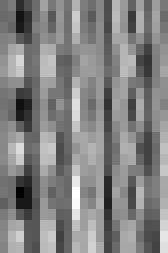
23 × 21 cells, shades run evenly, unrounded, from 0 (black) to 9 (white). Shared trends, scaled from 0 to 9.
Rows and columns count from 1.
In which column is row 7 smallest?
19
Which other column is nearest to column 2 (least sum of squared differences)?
7
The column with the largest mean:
10
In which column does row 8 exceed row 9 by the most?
3
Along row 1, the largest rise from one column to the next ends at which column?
15
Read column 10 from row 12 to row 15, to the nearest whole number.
7 6 5 6
